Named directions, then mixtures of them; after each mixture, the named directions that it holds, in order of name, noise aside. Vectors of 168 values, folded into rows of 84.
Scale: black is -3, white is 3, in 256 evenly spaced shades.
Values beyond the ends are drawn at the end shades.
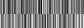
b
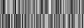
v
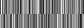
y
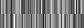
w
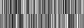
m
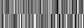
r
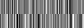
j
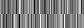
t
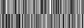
t, v.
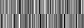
t.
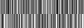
b, j, r.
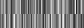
w.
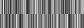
m.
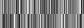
t, y.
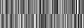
r, w, y.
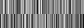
b.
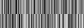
m, r, t.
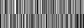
b, v.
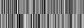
j, m, t.
